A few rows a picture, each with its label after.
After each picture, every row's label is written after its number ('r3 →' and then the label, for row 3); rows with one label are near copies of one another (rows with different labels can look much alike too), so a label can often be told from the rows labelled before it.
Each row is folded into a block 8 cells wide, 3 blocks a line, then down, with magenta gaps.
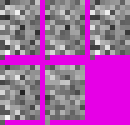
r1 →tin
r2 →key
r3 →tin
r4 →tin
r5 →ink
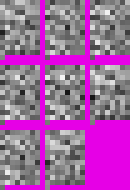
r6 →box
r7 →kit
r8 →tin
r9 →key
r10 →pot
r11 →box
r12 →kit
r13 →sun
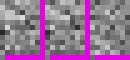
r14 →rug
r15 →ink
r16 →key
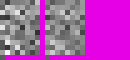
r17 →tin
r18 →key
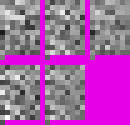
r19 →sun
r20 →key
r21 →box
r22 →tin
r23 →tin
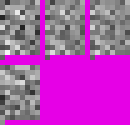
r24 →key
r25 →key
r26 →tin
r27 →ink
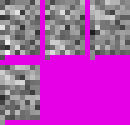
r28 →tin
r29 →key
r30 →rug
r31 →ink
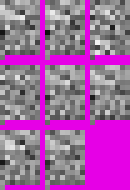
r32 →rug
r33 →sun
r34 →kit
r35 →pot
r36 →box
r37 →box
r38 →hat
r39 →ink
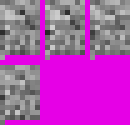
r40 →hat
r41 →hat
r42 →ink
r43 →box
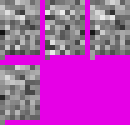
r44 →box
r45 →tin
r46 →hat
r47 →sun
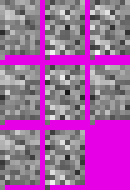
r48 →hat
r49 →key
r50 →tin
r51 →rug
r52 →pot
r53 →rug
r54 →ink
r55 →key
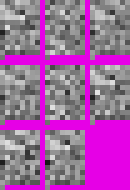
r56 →rug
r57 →key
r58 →hat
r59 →box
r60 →kit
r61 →rug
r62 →sun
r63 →hat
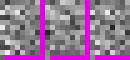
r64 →tin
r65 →ink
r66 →pot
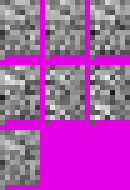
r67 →ink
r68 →box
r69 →box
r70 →sun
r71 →tin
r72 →kit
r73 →sun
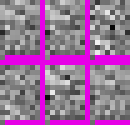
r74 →box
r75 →rug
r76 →kit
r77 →key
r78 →rug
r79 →box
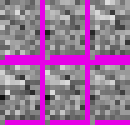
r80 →pot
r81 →ink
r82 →sun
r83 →rug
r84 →rug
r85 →ink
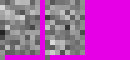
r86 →ink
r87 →kit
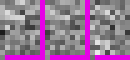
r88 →sun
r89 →ink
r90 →kit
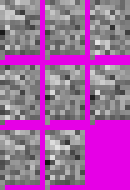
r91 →rug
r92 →ink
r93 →kit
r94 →tin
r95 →hat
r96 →rug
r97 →ink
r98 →hat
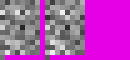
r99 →pot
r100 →key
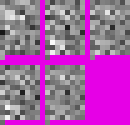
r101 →hat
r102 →kit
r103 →pot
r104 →kit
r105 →pot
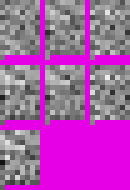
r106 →key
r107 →ink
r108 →pot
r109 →box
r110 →rug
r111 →pot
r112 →box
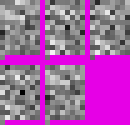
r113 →sun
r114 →kit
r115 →key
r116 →pot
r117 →ink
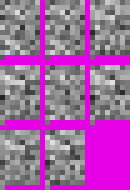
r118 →key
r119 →key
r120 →box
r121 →sun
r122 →pot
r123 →ink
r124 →sun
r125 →ink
